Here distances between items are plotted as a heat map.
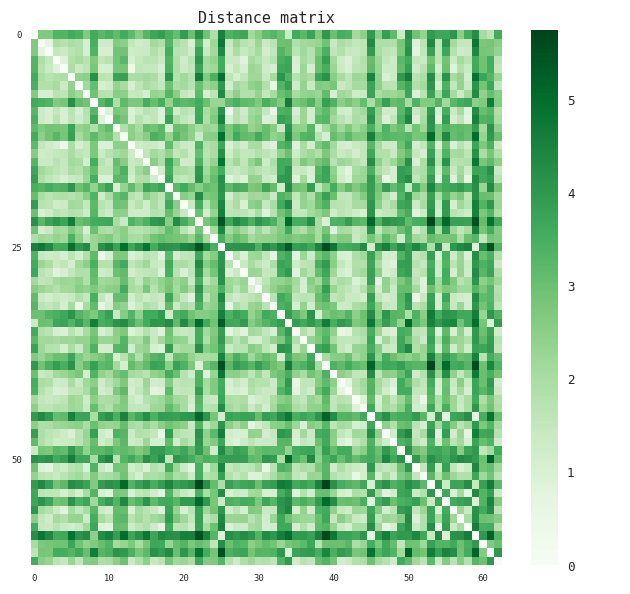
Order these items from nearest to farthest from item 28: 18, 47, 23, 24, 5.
47, 5, 23, 24, 18
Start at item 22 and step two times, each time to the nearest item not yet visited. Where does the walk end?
12
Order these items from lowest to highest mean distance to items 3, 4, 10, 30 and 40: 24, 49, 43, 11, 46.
43, 46, 24, 11, 49
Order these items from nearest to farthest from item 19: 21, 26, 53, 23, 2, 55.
26, 2, 21, 23, 55, 53
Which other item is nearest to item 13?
4
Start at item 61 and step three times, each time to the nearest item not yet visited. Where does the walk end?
49
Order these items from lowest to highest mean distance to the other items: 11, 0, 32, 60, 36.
32, 36, 11, 60, 0
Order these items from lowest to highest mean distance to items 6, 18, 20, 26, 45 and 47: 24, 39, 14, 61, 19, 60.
14, 19, 24, 60, 39, 61
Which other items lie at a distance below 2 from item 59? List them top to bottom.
25, 45, 53, 55
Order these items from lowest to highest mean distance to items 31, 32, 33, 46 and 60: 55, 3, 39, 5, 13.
13, 3, 5, 39, 55
